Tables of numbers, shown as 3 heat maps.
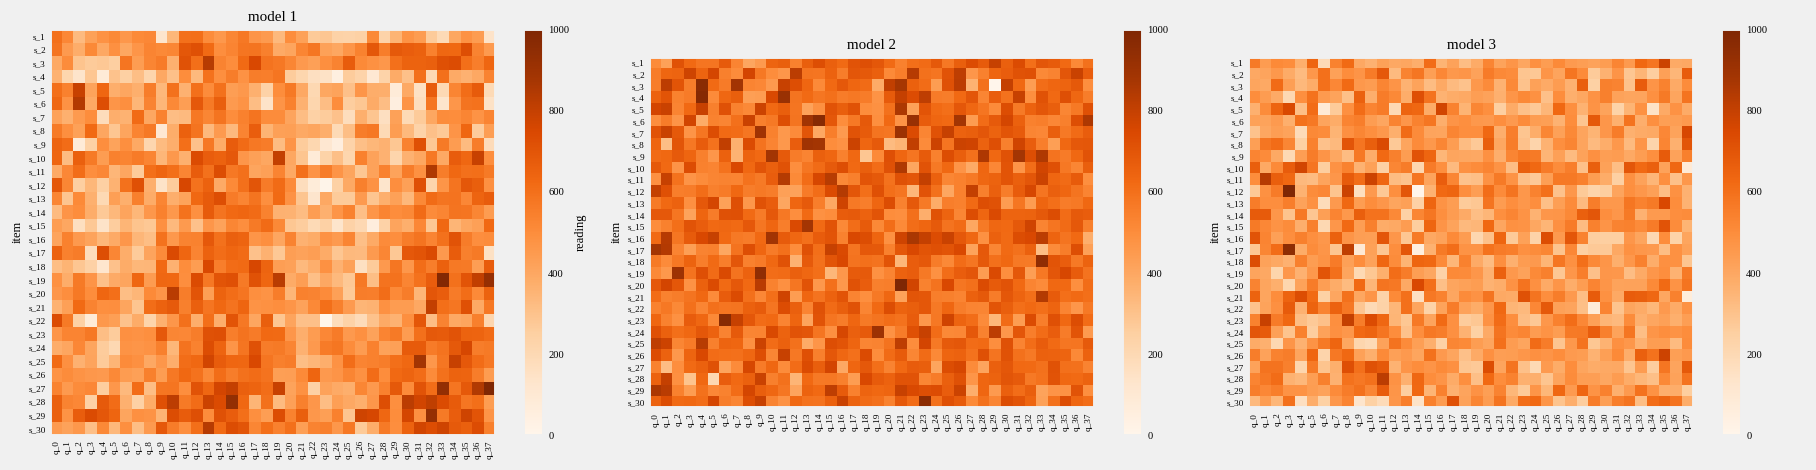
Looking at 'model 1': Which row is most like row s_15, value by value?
s_4
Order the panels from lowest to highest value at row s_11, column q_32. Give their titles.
model 3, model 2, model 1
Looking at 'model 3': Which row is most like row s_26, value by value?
s_1
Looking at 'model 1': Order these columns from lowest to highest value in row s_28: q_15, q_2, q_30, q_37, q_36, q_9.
q_37, q_2, q_36, q_9, q_30, q_15
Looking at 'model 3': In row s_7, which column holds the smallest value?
q_4
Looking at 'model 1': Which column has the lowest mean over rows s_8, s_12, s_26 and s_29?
q_9
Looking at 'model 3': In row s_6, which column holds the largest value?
q_29
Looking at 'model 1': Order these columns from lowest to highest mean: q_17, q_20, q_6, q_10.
q_6, q_20, q_10, q_17
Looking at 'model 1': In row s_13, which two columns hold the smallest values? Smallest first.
q_22, q_4
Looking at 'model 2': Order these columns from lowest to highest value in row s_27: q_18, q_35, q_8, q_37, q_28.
q_28, q_37, q_35, q_18, q_8
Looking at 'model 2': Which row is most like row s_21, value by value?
s_18
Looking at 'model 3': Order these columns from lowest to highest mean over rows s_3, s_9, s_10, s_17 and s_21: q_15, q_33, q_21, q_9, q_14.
q_14, q_9, q_21, q_15, q_33
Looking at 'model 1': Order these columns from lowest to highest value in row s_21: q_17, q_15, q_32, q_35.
q_17, q_15, q_35, q_32
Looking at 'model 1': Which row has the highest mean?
s_29
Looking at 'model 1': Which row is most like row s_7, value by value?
s_13
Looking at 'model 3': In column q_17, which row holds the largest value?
s_30
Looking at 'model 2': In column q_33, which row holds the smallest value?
s_17
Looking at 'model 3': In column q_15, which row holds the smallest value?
s_22
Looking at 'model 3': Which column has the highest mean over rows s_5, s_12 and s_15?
q_3
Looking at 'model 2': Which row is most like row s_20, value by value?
s_7
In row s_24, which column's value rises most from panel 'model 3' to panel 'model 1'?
q_13
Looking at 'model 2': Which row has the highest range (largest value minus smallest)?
s_3
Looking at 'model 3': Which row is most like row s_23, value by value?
s_11
